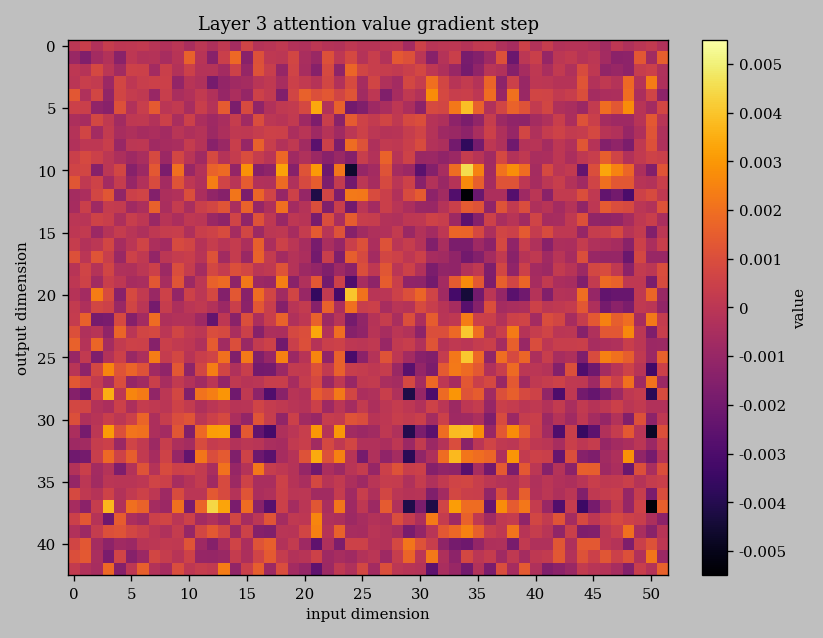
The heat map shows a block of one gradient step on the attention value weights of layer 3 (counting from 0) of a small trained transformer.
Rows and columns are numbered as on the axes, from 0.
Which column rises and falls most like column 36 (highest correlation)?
31
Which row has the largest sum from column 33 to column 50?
10
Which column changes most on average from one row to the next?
34
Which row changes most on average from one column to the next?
37
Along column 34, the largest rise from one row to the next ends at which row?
13
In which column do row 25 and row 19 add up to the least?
24
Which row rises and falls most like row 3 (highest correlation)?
4
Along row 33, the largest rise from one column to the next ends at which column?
11
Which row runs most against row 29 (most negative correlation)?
32
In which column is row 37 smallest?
50
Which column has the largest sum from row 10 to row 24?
12
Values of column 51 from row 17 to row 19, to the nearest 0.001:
-0.001 0.001 0.001
